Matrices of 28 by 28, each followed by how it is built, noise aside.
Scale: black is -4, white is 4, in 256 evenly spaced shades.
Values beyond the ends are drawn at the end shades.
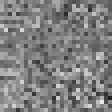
blocks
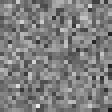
noise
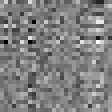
low rank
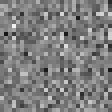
low rank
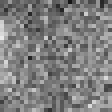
smooth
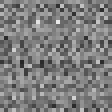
repeating columns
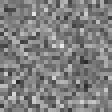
noise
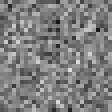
blocks
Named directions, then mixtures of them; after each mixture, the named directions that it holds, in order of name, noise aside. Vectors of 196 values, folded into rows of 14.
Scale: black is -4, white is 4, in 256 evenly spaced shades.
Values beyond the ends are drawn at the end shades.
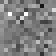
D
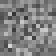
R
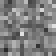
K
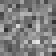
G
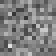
R.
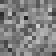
G, R.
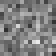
G.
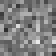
G.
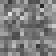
D, K.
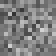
R.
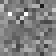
D.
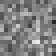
G.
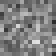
G.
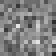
G.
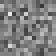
D, R.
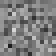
G, R.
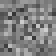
R.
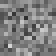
R.
